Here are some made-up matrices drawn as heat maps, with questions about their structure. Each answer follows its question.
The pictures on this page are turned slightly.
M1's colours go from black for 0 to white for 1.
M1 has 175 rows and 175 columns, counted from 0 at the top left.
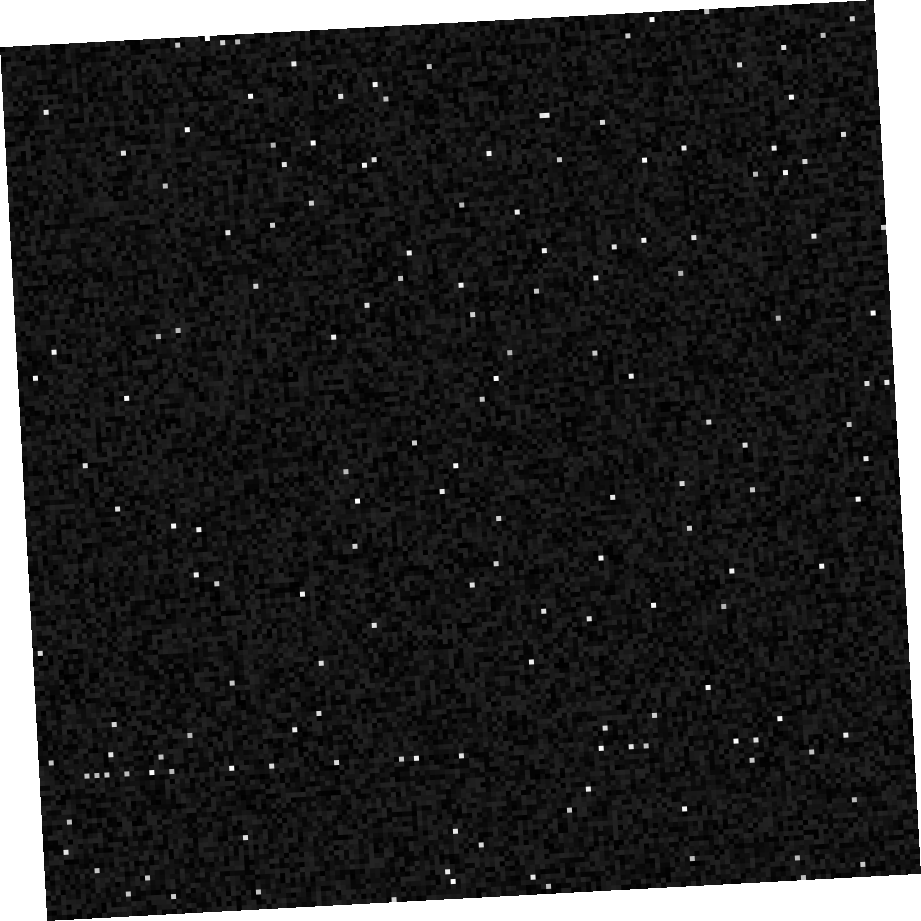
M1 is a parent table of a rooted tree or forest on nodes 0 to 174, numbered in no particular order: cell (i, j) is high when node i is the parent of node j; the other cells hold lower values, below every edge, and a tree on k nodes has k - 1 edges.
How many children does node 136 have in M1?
2
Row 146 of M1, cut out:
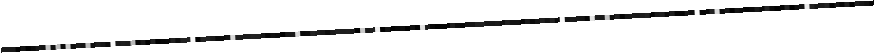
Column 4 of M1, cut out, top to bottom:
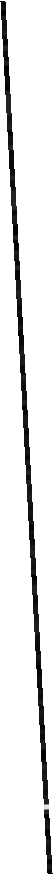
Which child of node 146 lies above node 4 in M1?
161
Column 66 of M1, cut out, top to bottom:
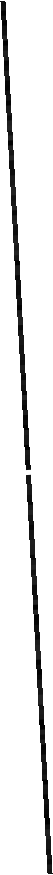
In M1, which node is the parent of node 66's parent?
99
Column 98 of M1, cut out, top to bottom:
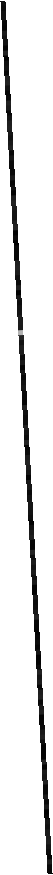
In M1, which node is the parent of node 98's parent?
94
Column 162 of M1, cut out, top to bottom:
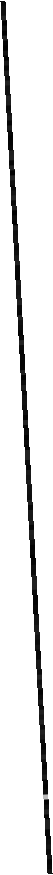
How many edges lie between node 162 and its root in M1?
6
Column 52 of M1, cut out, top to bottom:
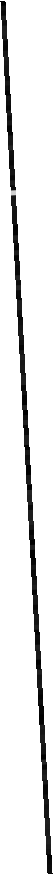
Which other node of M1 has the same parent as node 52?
101
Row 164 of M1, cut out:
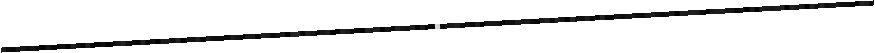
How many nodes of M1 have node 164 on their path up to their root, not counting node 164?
2
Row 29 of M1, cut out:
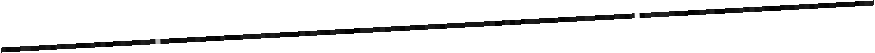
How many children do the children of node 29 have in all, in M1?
1
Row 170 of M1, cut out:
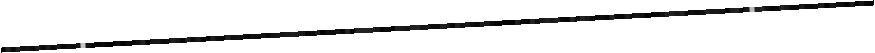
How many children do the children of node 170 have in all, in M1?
1
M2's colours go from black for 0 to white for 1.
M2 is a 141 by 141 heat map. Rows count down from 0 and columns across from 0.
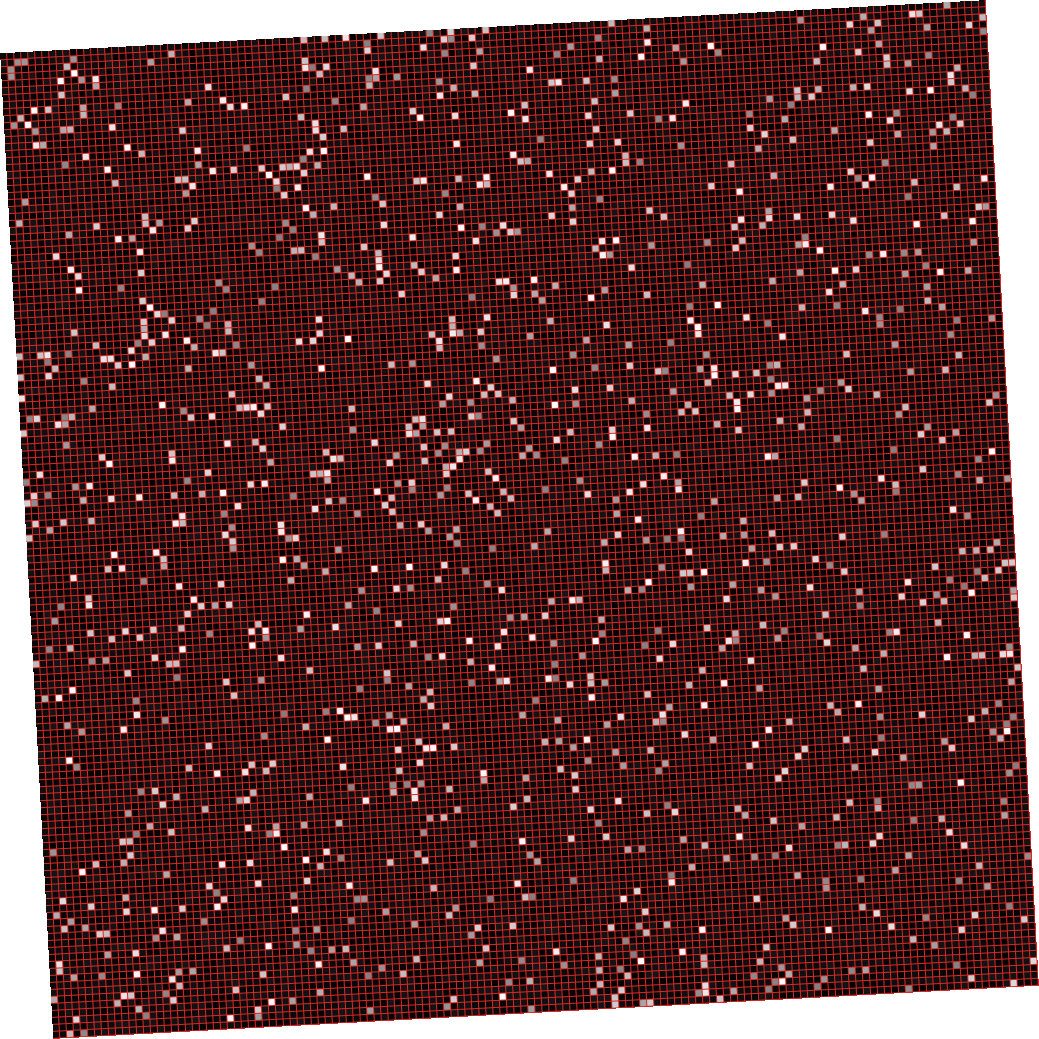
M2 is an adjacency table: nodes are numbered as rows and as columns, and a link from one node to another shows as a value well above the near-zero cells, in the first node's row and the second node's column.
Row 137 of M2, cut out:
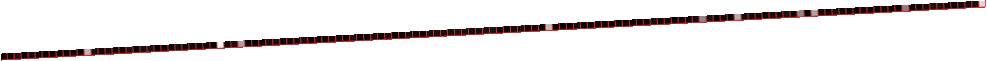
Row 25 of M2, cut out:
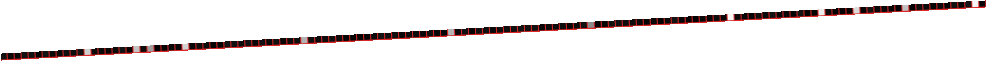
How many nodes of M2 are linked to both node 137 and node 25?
2
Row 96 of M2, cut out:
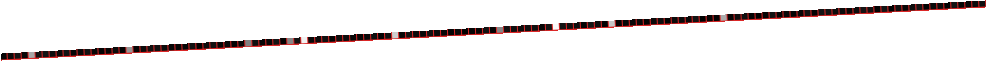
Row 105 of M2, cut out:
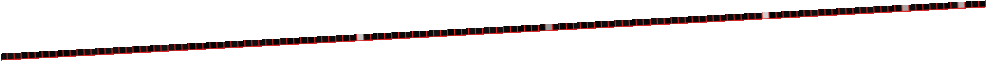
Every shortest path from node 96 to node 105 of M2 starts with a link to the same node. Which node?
node 35
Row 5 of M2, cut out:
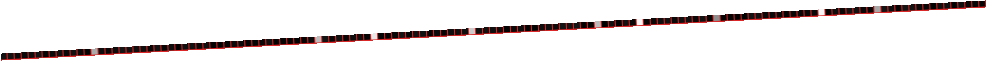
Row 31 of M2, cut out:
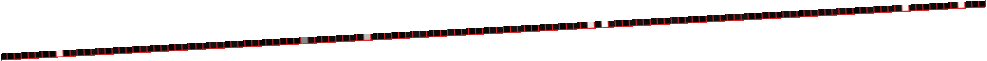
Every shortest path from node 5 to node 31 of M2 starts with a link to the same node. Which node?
node 67
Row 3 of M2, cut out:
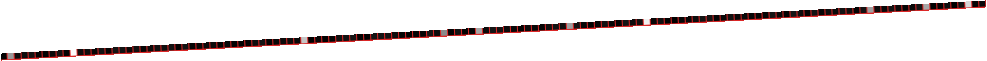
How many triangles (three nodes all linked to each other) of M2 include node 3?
8
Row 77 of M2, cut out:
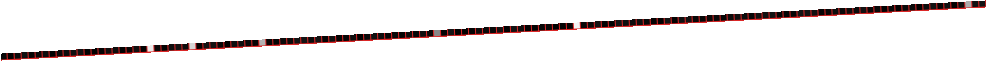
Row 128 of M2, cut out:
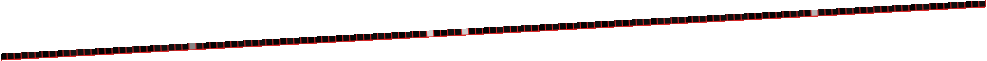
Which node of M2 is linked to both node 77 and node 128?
node 27
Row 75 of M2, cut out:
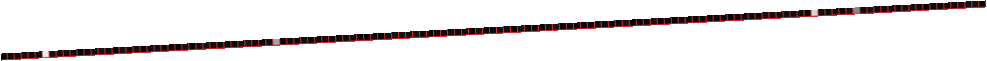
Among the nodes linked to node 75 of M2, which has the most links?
node 116
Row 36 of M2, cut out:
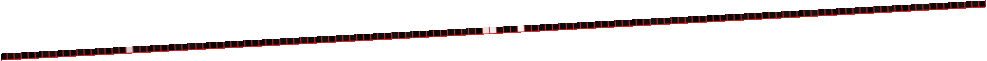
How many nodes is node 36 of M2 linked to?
4
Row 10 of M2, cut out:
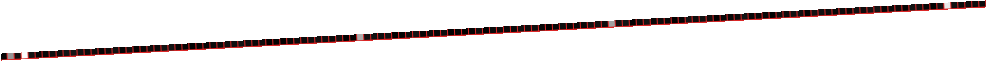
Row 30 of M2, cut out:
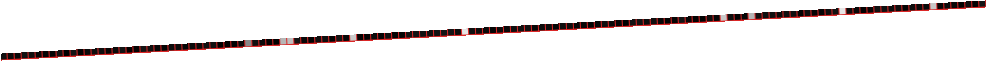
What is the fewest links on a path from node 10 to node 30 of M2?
4
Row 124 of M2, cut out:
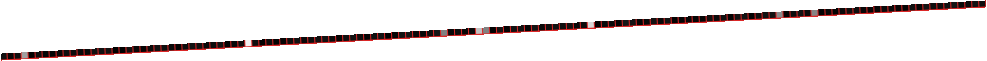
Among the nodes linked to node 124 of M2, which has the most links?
node 84
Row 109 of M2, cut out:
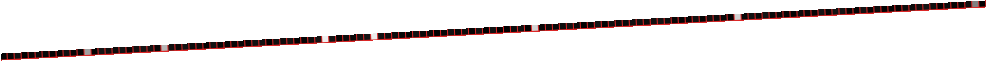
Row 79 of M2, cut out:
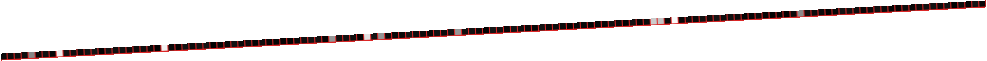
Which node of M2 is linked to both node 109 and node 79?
node 23
